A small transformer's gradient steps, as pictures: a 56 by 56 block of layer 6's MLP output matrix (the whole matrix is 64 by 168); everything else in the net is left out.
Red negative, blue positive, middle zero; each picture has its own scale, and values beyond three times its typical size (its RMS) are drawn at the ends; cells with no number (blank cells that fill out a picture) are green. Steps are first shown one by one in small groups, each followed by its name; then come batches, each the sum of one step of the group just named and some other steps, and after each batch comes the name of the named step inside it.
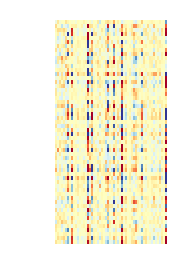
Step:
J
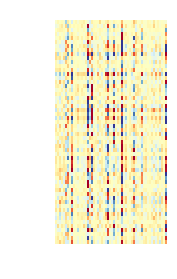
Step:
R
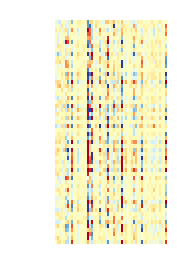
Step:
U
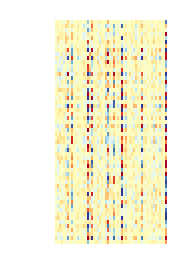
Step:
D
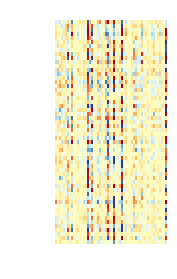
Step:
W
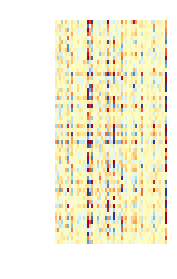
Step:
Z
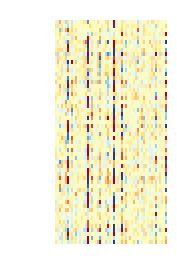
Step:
J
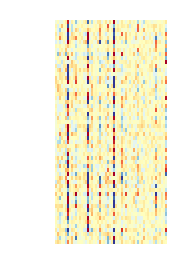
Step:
R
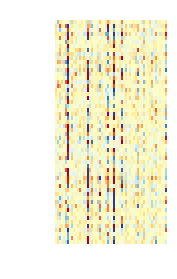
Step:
W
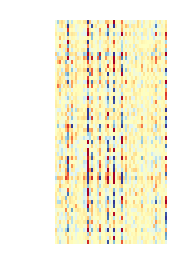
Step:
U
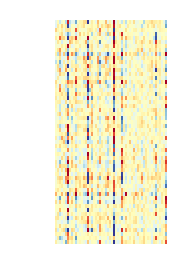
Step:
R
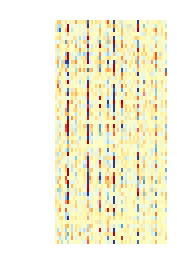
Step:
W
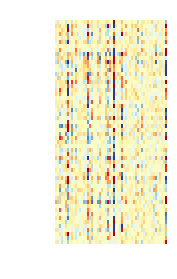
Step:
J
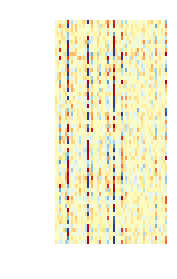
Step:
J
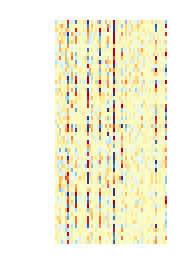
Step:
D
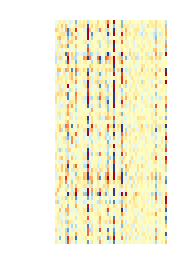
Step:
W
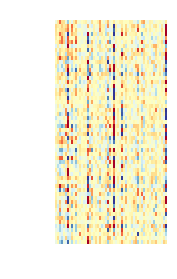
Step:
J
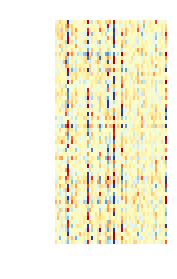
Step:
J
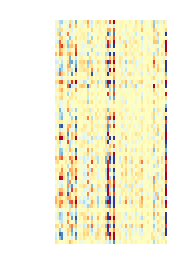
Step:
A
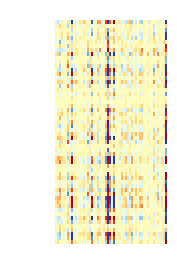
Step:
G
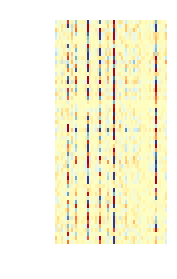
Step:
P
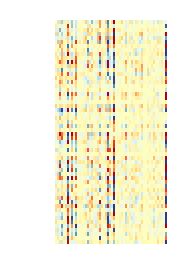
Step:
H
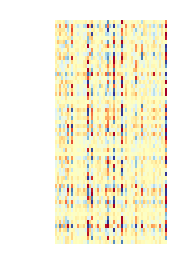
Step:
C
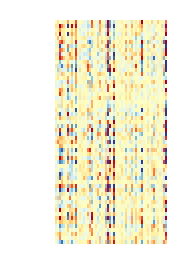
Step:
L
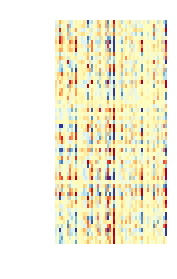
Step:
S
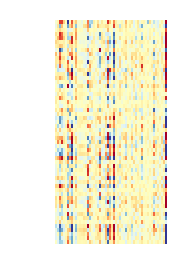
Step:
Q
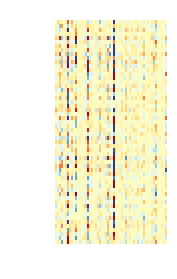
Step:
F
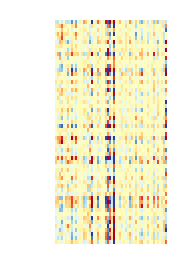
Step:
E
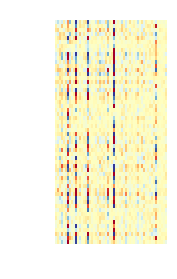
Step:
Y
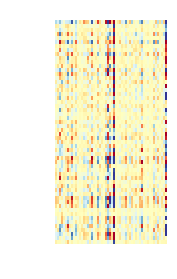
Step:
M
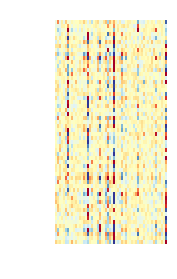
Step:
G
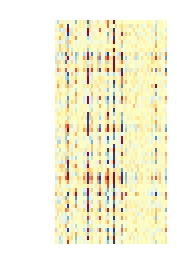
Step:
Y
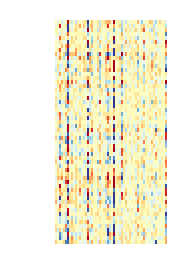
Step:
A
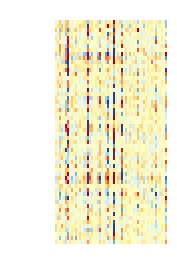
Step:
F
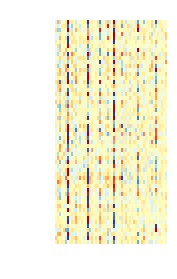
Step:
P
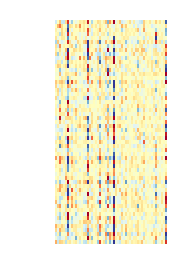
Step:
G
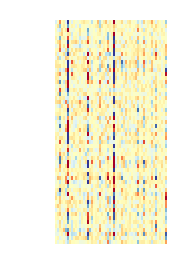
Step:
G
